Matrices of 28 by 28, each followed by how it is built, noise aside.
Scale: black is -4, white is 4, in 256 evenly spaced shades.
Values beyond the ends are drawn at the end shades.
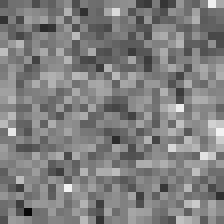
smooth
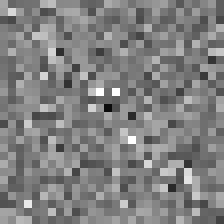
banded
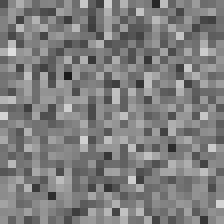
noise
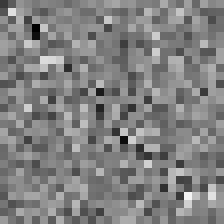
banded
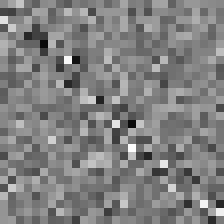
banded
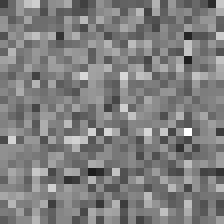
low rank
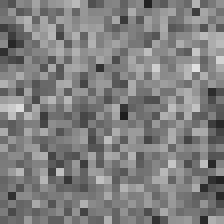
smooth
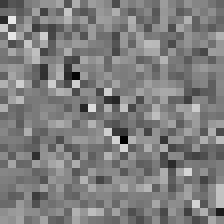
banded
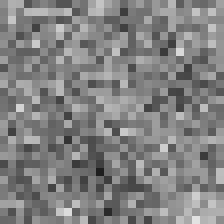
smooth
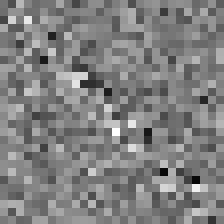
banded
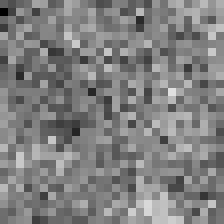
smooth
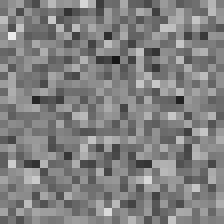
noise
